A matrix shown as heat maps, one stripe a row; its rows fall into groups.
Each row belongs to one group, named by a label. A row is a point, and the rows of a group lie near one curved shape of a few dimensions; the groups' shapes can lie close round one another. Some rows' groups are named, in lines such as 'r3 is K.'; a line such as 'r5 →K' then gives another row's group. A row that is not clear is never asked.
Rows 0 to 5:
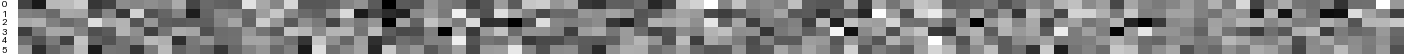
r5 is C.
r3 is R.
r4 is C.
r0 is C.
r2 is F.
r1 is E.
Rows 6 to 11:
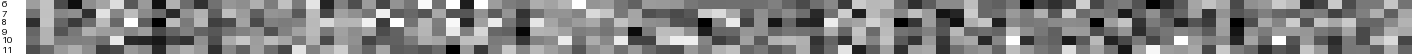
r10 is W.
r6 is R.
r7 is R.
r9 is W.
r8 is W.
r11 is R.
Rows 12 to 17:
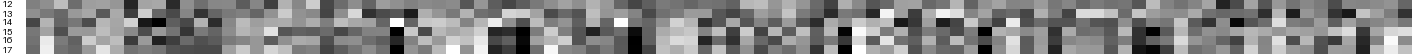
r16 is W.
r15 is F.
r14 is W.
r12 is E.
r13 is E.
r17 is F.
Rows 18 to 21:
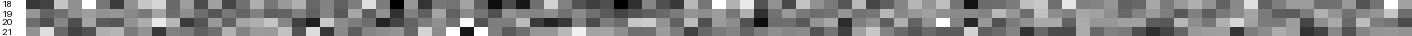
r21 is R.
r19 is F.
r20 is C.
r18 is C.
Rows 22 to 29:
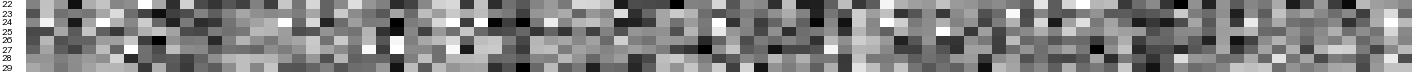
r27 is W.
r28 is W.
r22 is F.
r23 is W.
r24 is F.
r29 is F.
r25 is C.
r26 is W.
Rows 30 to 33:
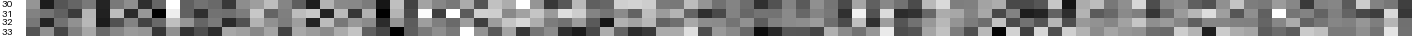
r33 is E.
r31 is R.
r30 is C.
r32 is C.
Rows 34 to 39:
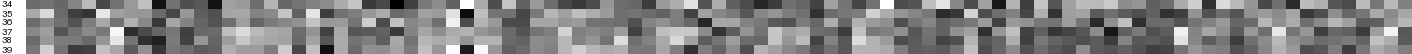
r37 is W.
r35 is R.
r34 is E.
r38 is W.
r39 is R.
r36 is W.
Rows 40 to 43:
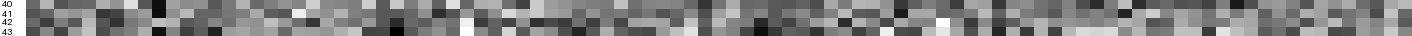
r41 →R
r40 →W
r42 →C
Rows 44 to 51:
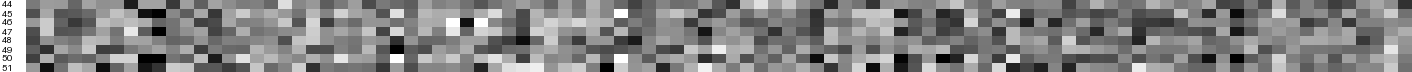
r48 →E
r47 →W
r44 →E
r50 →W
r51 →C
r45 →W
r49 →C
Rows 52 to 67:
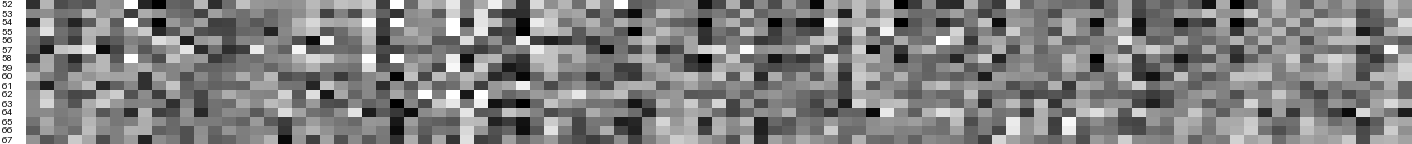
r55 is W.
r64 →E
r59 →W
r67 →F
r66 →E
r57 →C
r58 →W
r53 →W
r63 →F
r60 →F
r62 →R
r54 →W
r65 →E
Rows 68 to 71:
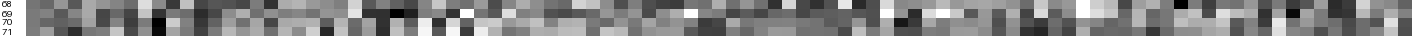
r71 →R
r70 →R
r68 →F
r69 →E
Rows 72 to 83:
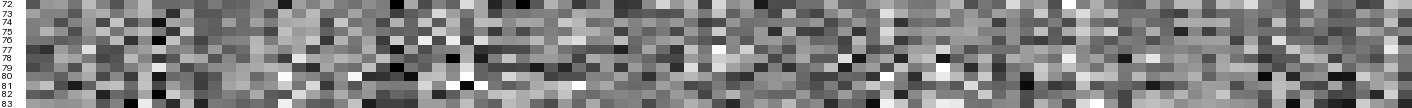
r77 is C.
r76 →R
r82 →R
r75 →F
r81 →R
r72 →E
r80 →E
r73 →F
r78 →R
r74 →R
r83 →E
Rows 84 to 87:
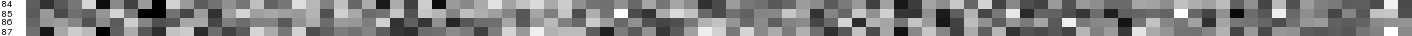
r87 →C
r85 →W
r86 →R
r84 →R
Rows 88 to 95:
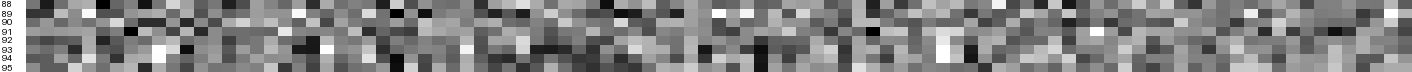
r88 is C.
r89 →C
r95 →F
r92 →C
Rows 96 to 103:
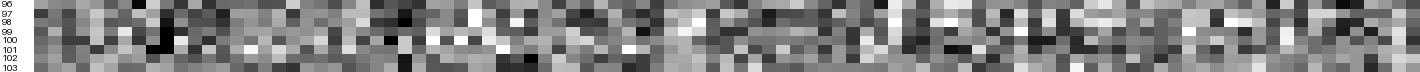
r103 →E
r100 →R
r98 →E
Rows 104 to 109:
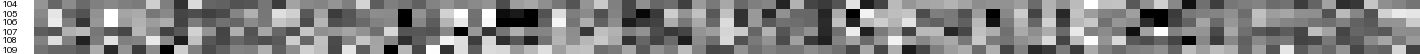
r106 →F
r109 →R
